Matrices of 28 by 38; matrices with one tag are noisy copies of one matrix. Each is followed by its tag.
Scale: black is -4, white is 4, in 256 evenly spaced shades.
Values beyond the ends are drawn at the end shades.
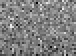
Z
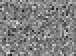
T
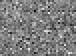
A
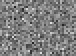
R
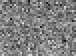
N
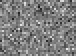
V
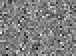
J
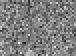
N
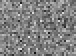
A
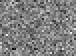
R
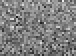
Z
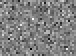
V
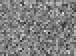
A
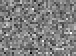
R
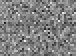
A
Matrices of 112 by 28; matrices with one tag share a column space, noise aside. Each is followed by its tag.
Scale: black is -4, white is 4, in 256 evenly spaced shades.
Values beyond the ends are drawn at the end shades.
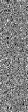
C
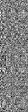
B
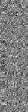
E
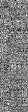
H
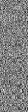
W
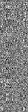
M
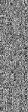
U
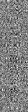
C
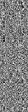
M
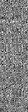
H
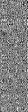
M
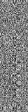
C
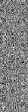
C
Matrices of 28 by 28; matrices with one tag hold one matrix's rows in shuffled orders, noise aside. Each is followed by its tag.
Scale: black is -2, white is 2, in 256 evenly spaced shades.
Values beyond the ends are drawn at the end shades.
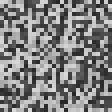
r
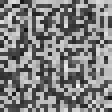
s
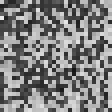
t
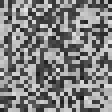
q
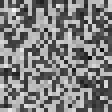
r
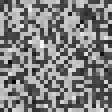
r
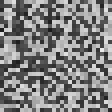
t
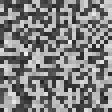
t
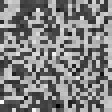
t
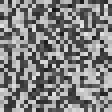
q
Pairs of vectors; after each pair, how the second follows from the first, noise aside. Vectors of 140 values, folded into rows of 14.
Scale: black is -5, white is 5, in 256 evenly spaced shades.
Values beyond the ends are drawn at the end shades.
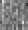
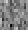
wrapped around, negated.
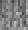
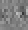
partly zeroed.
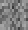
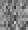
wrapped around.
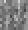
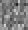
wrapped around.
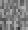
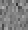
wrapped around, partly zeroed.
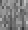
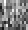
reversed, negated, scaled up.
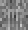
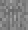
negated, shrunk.
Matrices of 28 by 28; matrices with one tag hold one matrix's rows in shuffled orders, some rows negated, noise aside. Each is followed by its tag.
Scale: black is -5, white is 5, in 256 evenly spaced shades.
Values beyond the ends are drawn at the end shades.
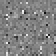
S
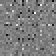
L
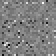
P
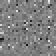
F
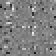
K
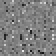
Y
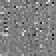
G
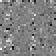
K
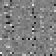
K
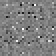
L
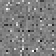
L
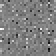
F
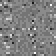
K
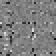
K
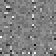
K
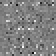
L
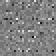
L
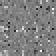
G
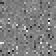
F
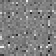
F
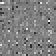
F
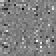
G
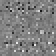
L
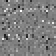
P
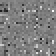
G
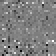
P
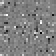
G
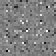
S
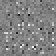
L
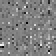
F
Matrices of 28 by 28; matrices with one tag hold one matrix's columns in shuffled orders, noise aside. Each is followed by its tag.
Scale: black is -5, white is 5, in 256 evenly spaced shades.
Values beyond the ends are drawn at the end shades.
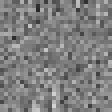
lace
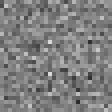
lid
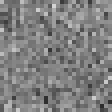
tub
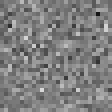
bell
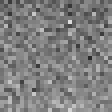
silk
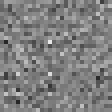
lid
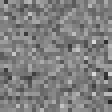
lid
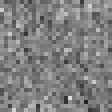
tub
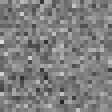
lid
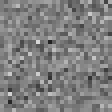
lid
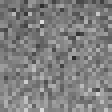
silk
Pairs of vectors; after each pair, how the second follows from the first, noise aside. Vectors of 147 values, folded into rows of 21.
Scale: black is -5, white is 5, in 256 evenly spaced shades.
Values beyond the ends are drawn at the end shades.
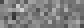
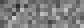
sign-scrambled.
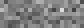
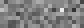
copied.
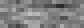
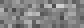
sign-scrambled.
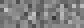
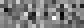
negated, scaled up.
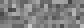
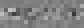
negated, partly zeroed.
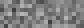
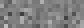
negated, partly zeroed.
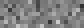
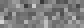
reversed, negated.
